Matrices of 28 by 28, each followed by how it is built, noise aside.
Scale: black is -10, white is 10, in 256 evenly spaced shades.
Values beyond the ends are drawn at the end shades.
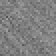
Toeplitz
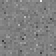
sparse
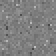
sparse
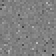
sparse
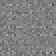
uneven rows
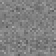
repeating columns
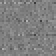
uneven rows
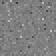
sparse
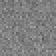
repeating columns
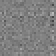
low rank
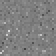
sparse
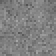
smooth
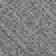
Toeplitz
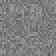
blocks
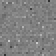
sparse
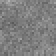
smooth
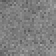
smooth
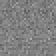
repeating columns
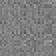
low rank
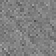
Toeplitz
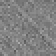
Toeplitz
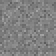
repeating columns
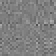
low rank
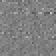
uneven rows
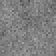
smooth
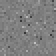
sparse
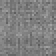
blocks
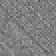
Toeplitz
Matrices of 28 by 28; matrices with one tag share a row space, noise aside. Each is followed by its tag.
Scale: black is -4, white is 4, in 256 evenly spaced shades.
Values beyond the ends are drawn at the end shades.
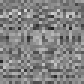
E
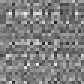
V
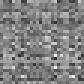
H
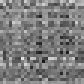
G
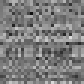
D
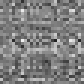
H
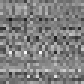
V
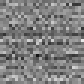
D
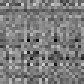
V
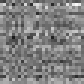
D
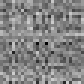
D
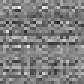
G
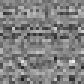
H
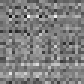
V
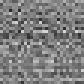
E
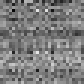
D
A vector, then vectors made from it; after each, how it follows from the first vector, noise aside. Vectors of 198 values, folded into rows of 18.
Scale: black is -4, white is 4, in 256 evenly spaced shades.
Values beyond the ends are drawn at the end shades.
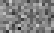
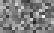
wrapped around, negated.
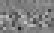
wrapped around, partly zeroed.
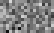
copied.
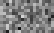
copied.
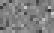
wrapped around, partly zeroed.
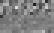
reversed, partly zeroed.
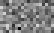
copied.
